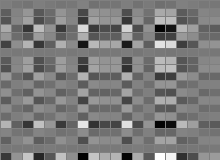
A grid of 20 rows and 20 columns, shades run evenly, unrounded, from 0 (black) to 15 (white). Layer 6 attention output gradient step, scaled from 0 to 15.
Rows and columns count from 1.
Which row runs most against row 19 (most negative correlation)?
1
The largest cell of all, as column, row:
15, 20
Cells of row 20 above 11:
5
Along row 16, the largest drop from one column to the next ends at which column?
9
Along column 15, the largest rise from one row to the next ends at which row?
6
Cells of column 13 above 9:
2
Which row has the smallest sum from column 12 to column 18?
4
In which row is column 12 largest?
16
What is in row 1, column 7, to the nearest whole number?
7
